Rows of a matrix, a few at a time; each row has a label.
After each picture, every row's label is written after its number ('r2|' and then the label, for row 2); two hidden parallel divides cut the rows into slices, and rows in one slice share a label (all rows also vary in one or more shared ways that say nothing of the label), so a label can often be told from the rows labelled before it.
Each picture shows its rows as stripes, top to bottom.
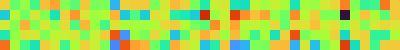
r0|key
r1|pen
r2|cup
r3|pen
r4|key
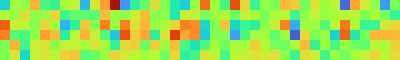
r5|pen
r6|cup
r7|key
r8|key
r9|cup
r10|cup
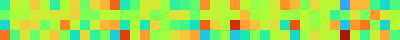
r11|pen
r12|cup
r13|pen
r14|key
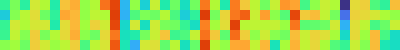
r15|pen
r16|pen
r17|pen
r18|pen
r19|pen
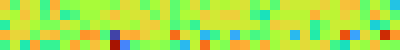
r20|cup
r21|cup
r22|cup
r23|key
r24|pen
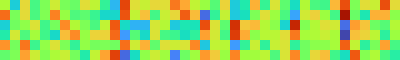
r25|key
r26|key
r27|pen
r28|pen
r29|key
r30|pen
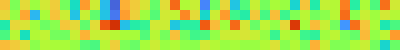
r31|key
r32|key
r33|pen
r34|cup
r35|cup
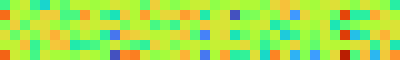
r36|cup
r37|key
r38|cup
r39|key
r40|cup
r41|key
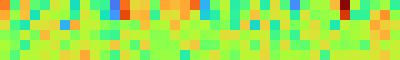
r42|key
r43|key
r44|cup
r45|cup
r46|cup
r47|cup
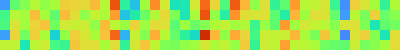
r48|pen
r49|pen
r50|cup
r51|pen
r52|cup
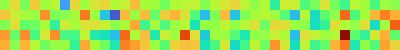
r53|cup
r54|key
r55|cup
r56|key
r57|key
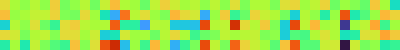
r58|cup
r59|key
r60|pen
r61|cup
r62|pen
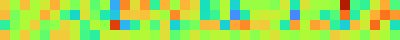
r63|key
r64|key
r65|pen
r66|cup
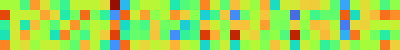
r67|pen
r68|key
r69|pen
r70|pen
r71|key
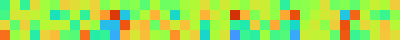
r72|cup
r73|pen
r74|key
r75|key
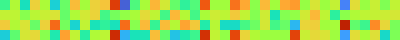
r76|pen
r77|cup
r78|key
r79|pen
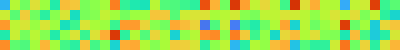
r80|pen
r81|cup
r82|key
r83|pen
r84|key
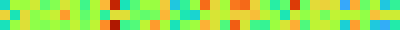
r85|pen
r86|cup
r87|pen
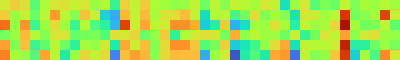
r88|cup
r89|key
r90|key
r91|cup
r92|key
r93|key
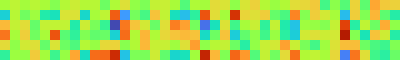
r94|cup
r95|pen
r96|key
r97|key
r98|cup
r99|pen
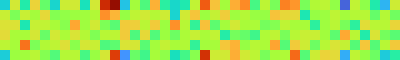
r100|pen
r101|cup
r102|cup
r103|cup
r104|cup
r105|pen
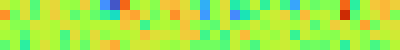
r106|key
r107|key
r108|cup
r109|cup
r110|cup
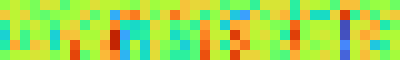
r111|cup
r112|key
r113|pen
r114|pen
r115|pen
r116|pen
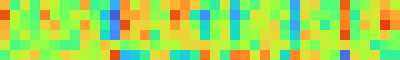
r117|key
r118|key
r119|key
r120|key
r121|cup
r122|pen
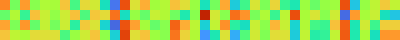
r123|key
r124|pen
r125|key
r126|key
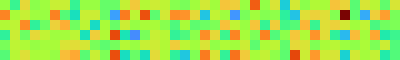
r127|cup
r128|key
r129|cup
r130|pen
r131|cup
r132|pen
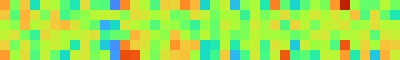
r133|key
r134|cup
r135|cup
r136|cup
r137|key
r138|key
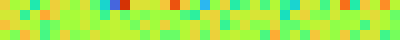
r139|key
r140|cup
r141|cup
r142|cup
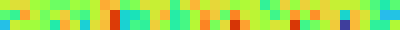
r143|cup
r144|pen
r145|pen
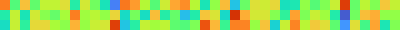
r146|key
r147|pen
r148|pen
